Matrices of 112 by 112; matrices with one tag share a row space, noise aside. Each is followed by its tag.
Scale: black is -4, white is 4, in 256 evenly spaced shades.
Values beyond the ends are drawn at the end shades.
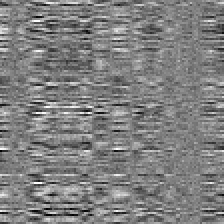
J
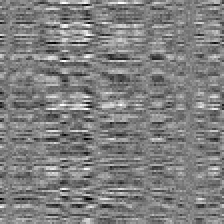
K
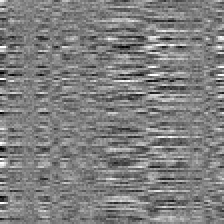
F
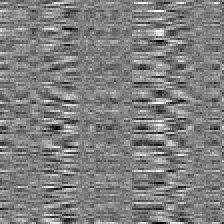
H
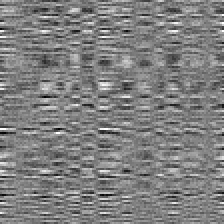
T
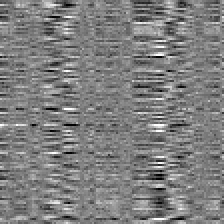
H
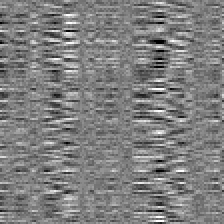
H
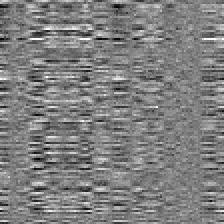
J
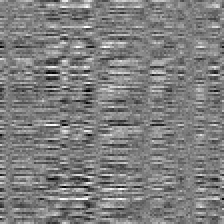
K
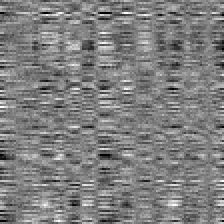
T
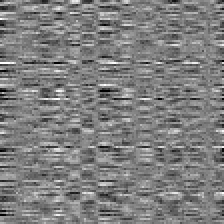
T
